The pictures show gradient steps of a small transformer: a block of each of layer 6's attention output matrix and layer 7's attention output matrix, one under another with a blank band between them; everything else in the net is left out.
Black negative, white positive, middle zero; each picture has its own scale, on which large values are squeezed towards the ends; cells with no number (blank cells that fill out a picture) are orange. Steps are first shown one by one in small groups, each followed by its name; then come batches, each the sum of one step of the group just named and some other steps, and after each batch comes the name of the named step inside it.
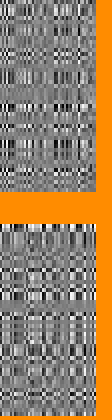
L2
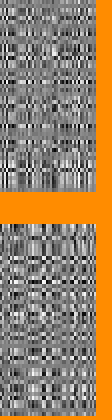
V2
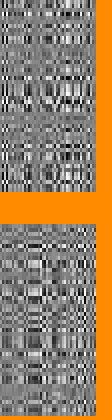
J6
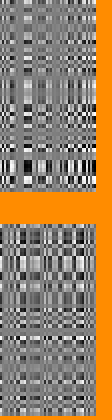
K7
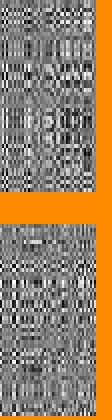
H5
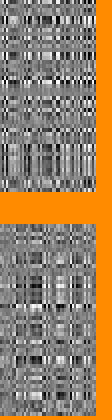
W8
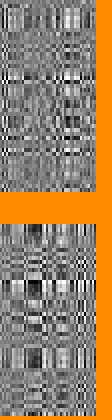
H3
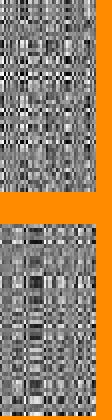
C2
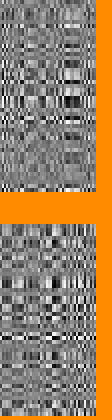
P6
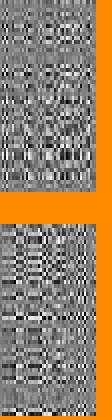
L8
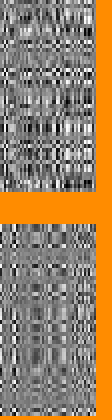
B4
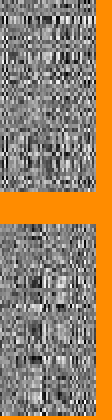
W8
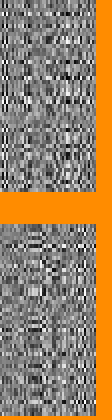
J6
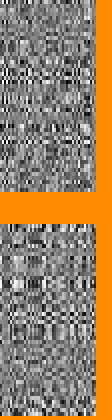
C2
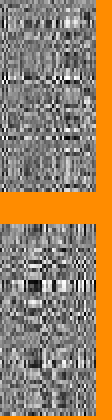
H3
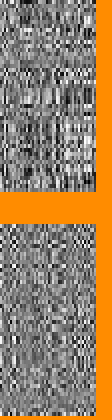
B4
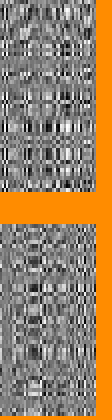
B4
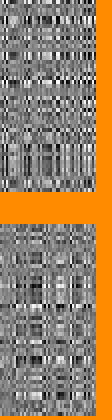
W8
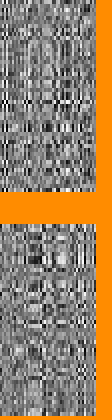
L2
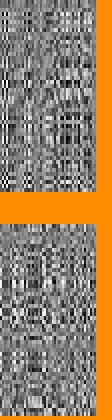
H5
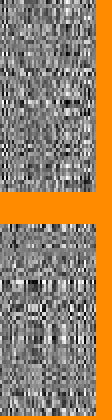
B4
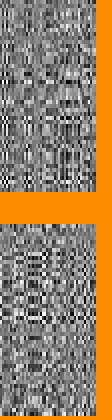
L8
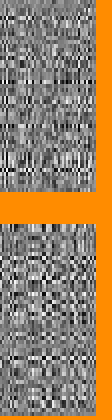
V2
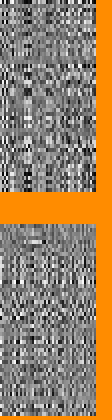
H5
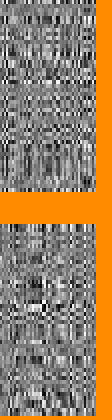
W8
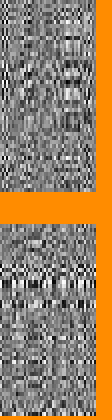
H5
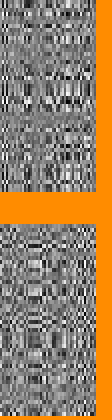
J6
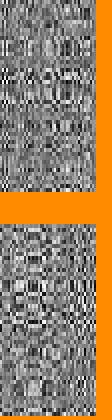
L8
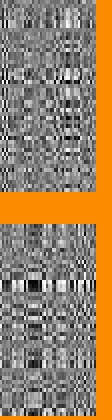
H3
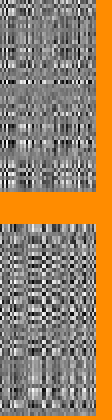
V2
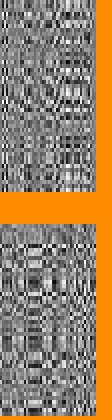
J6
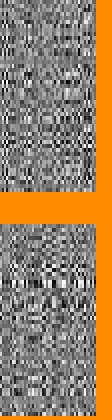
H5
